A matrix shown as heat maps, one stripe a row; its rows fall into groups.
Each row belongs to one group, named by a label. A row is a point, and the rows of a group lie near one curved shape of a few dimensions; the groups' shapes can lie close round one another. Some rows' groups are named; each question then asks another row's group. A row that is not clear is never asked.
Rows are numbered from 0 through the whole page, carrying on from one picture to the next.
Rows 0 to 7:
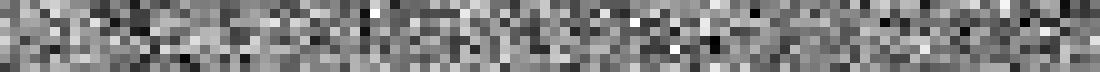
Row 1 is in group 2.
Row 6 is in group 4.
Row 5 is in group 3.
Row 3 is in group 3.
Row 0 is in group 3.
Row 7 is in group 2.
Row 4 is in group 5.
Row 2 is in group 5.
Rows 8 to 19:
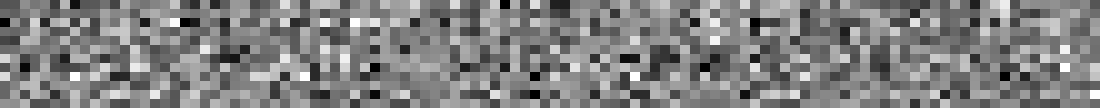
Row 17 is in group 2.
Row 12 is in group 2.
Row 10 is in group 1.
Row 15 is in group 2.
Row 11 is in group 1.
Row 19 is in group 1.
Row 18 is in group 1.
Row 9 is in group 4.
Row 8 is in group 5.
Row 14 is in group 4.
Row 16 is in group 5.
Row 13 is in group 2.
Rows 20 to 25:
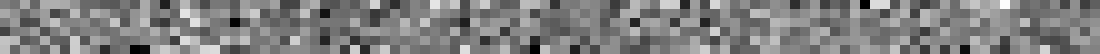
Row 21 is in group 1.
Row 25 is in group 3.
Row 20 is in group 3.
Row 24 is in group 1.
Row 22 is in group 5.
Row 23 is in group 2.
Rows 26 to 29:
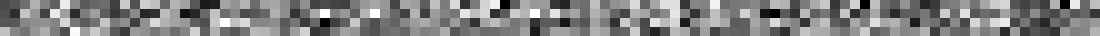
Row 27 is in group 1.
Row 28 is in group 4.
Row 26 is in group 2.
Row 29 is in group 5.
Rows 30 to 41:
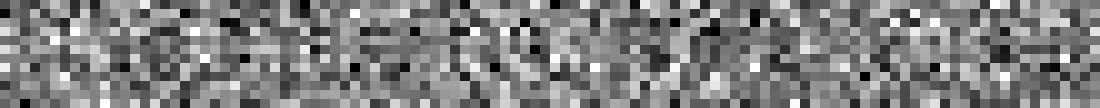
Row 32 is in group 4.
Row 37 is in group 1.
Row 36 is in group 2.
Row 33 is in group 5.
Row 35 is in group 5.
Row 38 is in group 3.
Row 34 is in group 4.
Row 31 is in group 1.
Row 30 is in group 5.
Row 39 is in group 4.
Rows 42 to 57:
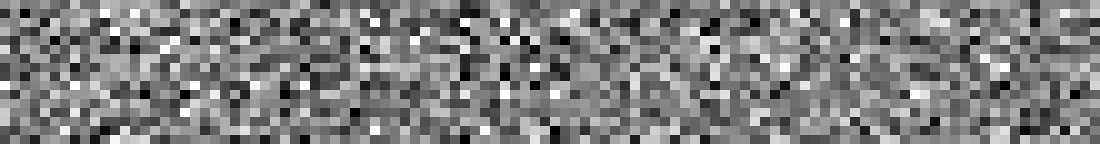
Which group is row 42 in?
1
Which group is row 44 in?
2
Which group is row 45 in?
5
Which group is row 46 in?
5
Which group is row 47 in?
3
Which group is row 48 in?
1
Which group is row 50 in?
2
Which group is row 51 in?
5
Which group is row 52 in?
4
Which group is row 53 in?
5
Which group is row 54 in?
1
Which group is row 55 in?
1
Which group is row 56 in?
2
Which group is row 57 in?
5
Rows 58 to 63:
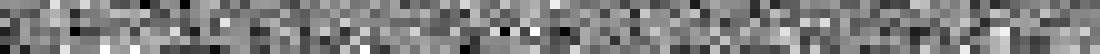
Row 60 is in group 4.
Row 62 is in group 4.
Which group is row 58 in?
4
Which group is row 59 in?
5
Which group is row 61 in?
5
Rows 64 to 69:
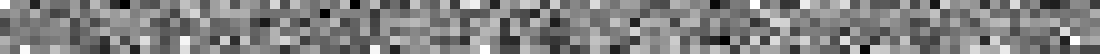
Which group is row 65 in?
1
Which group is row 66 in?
5
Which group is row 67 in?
2
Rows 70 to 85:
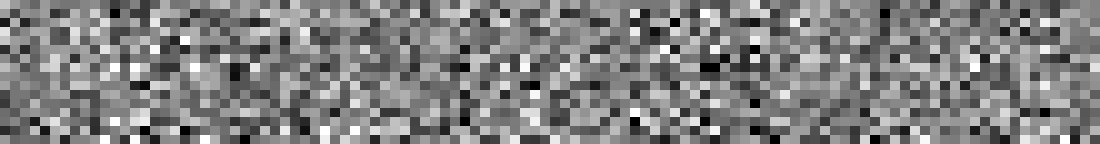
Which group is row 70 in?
1
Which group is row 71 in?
5
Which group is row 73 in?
5
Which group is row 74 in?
1
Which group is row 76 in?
4
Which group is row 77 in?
5
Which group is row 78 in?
2
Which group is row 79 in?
3
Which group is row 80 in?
5
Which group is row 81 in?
1
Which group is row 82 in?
3
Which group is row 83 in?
5
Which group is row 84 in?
1
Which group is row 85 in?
2
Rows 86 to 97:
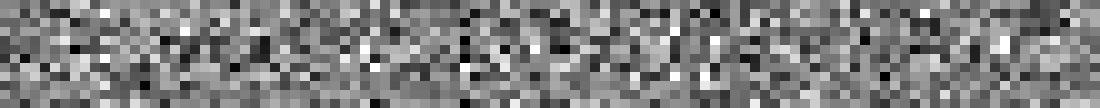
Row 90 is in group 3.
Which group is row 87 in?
3
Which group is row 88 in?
4
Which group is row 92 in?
3
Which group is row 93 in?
2
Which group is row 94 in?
5
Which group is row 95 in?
4
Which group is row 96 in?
4
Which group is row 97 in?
2
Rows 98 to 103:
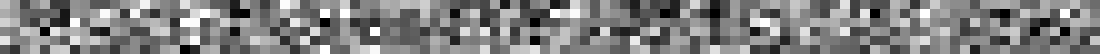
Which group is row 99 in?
2
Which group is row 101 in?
2
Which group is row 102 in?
5
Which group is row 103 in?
1
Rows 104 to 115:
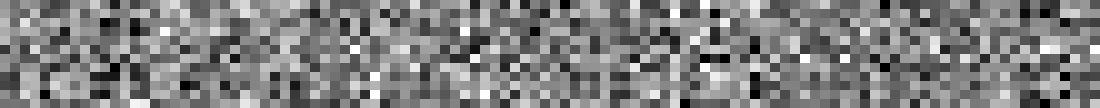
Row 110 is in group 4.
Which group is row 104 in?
5
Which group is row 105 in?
3
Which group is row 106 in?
3
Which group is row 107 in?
3
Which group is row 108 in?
4
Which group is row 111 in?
5
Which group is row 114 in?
2
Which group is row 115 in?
3
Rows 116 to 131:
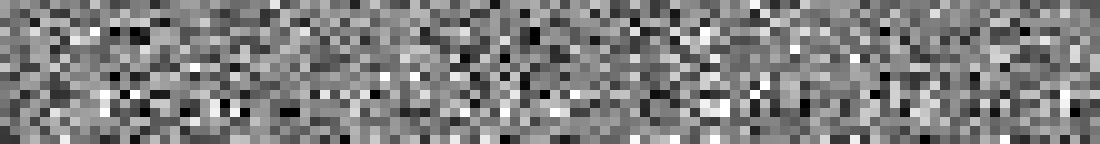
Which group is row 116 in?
1
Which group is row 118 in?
5
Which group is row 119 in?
5
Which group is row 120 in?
3
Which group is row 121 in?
4
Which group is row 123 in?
5
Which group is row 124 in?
5
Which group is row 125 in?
4
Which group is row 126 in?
2
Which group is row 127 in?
4
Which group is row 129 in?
5
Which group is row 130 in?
1
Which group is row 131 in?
2
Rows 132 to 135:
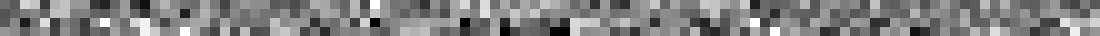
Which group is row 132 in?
2
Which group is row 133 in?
1
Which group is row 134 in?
2
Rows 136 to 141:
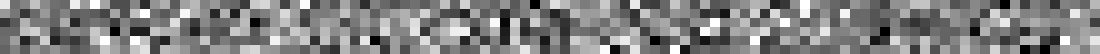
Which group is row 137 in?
4
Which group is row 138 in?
5
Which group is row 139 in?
5
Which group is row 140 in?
2
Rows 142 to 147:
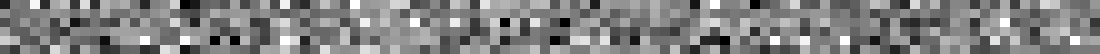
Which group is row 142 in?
1
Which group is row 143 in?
4
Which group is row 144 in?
5
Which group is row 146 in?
4
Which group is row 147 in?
1
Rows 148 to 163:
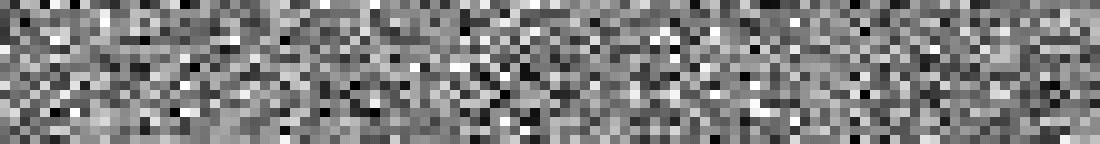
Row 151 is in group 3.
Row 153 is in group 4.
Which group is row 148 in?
1
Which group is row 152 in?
4
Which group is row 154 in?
3
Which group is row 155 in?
5
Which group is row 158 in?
2
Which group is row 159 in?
1
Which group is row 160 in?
1
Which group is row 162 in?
4
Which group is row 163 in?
3
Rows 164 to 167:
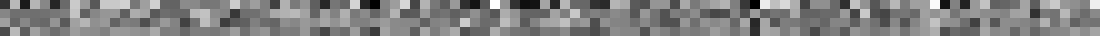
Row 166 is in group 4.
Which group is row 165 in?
2
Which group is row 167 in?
1
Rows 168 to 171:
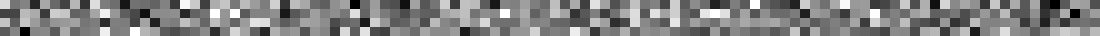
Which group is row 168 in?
1
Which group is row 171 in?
3
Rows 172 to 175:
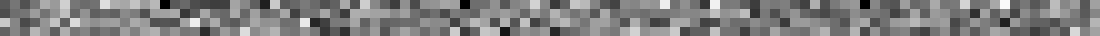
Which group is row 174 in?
5
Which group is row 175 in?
2
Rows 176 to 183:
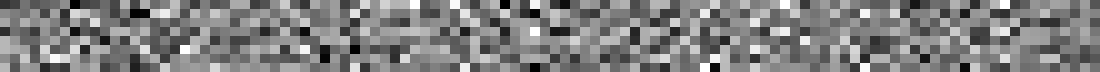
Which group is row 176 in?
5
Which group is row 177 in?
3
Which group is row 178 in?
1
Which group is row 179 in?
5
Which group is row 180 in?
4
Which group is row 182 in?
3
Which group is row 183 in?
3
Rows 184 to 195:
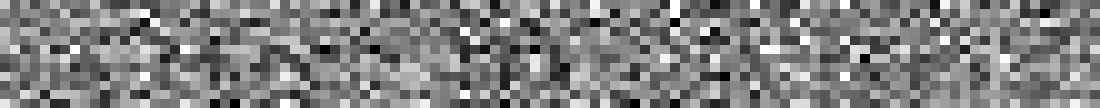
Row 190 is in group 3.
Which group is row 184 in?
1
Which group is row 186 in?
3
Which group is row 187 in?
3
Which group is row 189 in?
1
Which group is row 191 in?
5
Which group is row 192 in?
4
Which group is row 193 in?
2
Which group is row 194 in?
2
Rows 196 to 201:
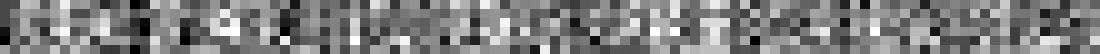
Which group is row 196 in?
2
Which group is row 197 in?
4
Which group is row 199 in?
4
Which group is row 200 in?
1
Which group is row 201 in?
3
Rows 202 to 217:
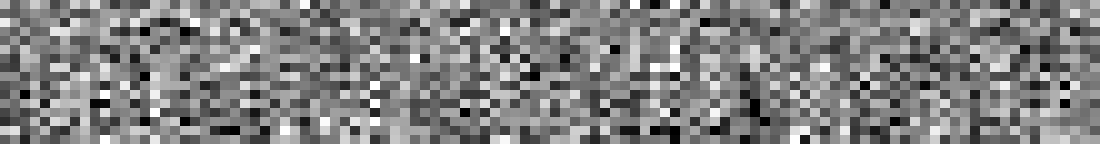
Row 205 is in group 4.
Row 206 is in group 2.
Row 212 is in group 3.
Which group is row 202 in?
5
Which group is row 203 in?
4
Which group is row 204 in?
5
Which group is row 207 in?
3
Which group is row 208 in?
5
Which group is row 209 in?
4
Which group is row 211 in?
2
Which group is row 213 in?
2
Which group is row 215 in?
1
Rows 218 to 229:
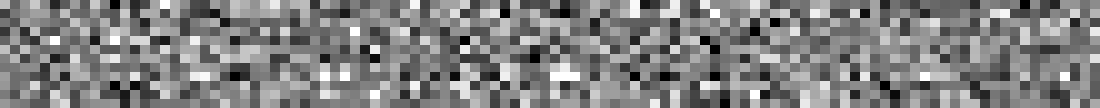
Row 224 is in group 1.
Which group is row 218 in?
5
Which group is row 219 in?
2
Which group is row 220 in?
4
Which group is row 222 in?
5
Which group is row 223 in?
3
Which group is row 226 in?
2
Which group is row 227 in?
5
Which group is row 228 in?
1
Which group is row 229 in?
4
